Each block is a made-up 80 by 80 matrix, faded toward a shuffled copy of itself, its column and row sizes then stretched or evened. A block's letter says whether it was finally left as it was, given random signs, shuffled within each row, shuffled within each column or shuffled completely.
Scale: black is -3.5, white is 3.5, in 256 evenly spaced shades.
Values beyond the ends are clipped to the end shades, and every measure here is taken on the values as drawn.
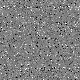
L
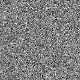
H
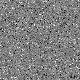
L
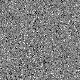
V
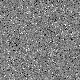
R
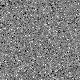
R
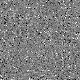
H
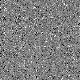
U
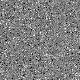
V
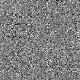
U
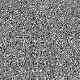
U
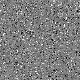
H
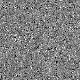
U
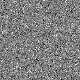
V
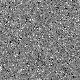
V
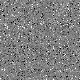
H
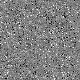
H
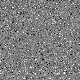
L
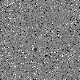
H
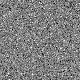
R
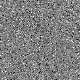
V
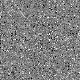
H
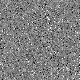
V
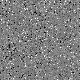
V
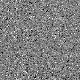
U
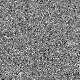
L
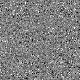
U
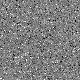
R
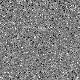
L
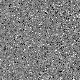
V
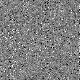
V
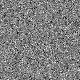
R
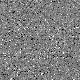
L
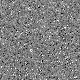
R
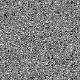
U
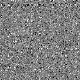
U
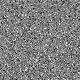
R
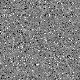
H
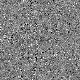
H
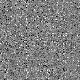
U
